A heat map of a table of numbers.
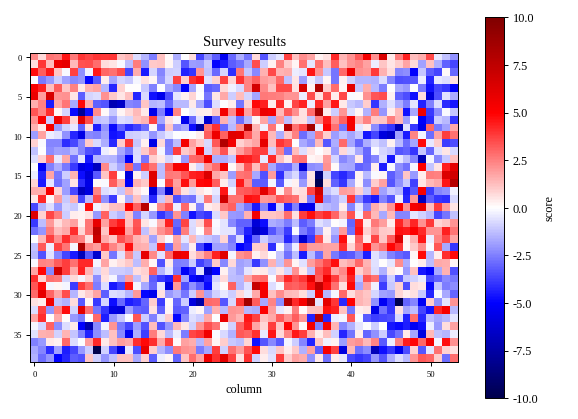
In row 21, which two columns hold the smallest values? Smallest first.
28, 29
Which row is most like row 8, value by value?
27
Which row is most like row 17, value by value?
7
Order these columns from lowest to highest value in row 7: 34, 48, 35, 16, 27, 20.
16, 48, 20, 34, 27, 35
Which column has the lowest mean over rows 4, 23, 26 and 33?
19
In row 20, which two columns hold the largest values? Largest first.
0, 28
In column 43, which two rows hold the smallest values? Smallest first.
37, 32
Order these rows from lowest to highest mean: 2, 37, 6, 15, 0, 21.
37, 6, 15, 2, 21, 0
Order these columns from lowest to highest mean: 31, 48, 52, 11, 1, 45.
45, 11, 48, 52, 31, 1
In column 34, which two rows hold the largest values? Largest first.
4, 31
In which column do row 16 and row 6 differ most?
36
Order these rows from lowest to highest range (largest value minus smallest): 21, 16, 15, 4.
21, 4, 15, 16
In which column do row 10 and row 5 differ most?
44
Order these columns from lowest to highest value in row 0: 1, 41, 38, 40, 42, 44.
1, 40, 41, 38, 42, 44
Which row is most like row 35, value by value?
13
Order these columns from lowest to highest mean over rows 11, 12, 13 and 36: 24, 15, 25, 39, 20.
39, 15, 25, 20, 24
